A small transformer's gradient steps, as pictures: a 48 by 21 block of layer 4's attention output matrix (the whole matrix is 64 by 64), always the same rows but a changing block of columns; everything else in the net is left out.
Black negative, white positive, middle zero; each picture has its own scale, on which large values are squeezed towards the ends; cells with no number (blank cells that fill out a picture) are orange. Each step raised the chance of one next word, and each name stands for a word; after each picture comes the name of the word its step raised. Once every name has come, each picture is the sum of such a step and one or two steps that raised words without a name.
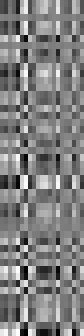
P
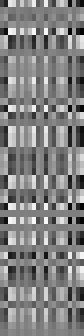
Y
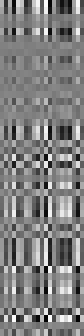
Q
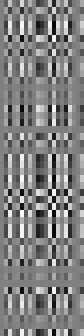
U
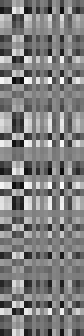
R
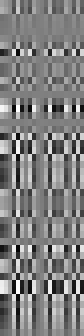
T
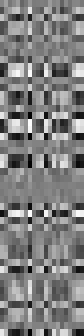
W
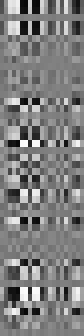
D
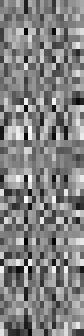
Y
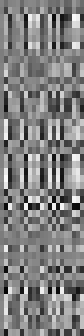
T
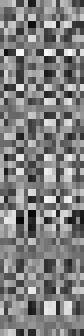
U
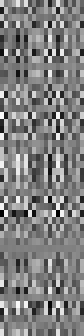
W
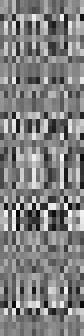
W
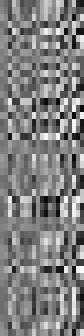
Y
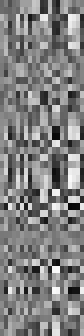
D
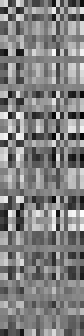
W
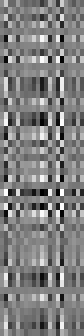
U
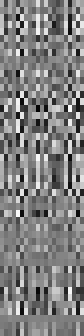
D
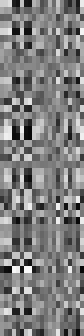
Y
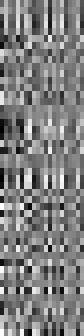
P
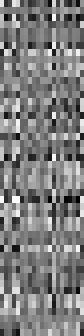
T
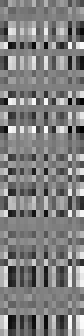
Q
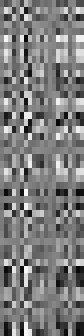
W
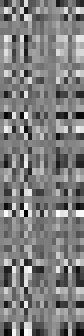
W
